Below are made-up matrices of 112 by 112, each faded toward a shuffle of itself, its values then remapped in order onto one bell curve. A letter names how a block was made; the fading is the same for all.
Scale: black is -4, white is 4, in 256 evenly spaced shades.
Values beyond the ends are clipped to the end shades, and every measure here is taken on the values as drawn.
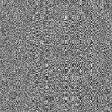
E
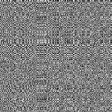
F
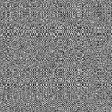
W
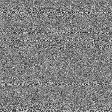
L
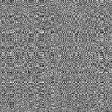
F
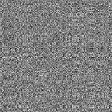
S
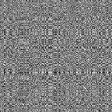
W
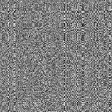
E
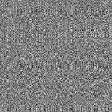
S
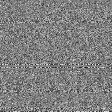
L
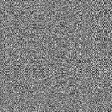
S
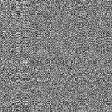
S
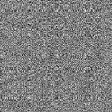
S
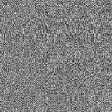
S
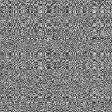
F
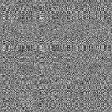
F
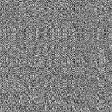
S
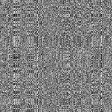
E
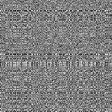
F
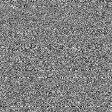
L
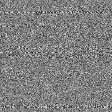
L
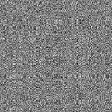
S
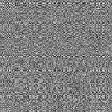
F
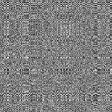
F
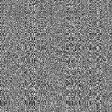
E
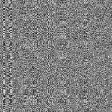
E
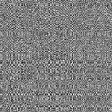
W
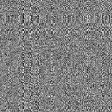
E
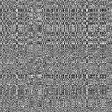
W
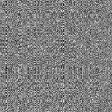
E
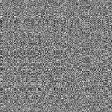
S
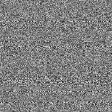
L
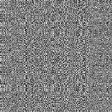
E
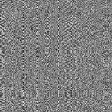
E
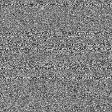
L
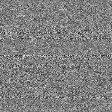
L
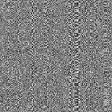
E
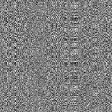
E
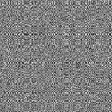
W
